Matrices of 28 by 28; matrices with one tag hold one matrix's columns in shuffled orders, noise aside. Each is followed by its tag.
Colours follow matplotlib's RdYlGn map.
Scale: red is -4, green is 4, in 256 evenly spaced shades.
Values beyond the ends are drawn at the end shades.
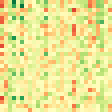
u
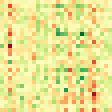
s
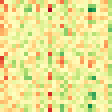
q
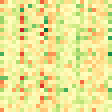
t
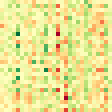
s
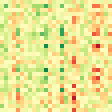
s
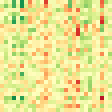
u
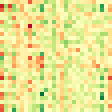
q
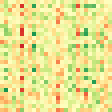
s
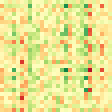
s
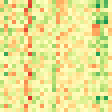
u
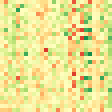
t
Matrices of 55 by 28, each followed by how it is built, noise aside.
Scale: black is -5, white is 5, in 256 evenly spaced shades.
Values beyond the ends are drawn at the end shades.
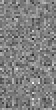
low rank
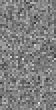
noise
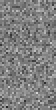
repeating columns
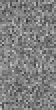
repeating columns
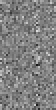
uneven columns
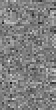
low rank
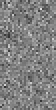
uneven columns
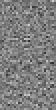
low rank
